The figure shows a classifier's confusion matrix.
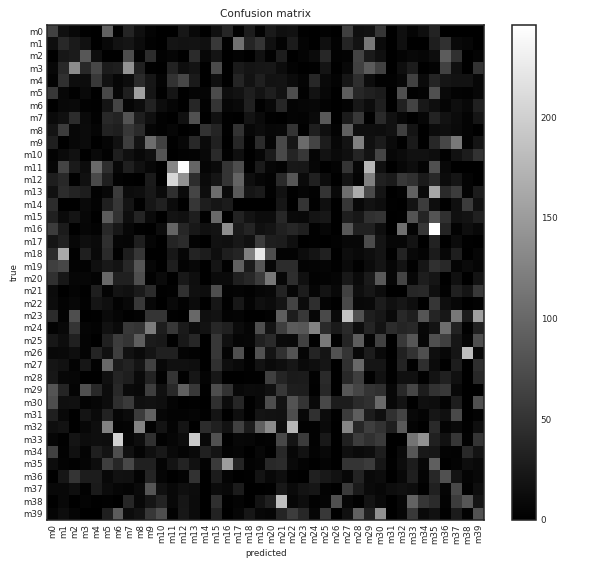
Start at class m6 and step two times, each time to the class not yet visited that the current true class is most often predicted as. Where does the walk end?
m13
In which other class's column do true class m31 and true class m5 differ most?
m8
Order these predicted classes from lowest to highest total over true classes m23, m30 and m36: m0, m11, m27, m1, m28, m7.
m11, m1, m7, m0, m28, m27
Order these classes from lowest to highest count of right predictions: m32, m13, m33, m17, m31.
m17, m31, m13, m32, m33
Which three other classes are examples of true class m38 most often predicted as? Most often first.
m21, m33, m26
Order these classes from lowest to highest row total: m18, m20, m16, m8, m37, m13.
m37, m8, m20, m18, m16, m13
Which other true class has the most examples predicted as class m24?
m9
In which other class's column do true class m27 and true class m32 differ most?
m22
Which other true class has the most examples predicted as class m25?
m7
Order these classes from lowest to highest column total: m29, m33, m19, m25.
m25, m19, m33, m29
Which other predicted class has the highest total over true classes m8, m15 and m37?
m27
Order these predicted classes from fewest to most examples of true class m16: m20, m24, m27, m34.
m24, m20, m34, m27
